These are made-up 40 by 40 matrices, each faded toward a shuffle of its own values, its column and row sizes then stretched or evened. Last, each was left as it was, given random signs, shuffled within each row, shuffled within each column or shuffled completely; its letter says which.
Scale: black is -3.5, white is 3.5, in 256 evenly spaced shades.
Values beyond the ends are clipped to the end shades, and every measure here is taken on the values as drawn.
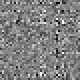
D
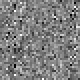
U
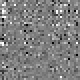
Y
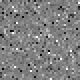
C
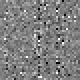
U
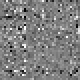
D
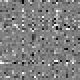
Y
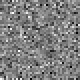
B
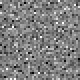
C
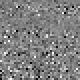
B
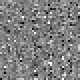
U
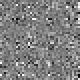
D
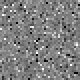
C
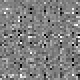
Y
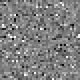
B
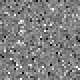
C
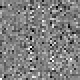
U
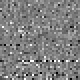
B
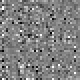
D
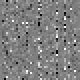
U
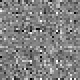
D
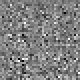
D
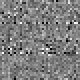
D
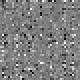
D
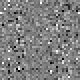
U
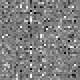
D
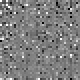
D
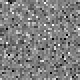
C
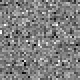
B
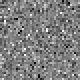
C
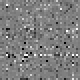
D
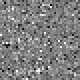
C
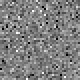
C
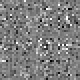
D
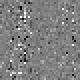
U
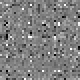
D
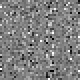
U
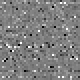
B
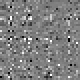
Y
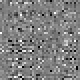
Y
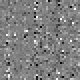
U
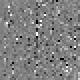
U
